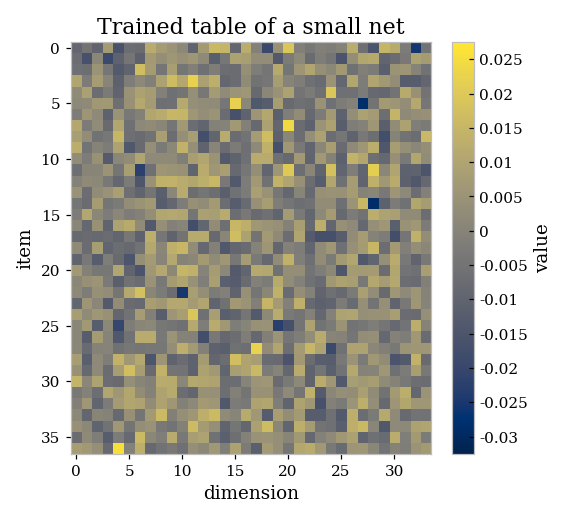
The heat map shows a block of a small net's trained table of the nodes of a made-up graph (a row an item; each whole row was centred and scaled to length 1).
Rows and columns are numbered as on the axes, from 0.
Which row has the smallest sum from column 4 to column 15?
13
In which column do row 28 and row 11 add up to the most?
28
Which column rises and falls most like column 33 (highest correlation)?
18
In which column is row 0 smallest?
32
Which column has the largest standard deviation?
4
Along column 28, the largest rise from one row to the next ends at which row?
15
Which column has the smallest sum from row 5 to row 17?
22
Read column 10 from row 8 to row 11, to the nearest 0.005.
0.005 0.015 0 0.005
